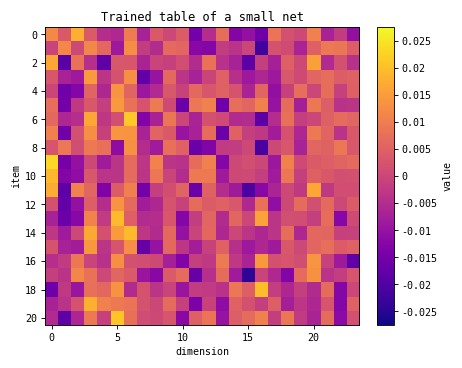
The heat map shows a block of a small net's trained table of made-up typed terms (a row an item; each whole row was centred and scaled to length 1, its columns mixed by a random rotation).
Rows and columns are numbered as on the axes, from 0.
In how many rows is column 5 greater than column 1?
18
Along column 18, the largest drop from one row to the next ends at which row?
17
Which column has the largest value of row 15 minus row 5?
13
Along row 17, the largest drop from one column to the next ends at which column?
11
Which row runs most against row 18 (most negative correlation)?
0
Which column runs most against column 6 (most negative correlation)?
16
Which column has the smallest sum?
1
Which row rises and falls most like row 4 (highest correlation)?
12
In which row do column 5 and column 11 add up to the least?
8
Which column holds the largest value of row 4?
5
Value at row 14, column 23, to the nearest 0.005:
0
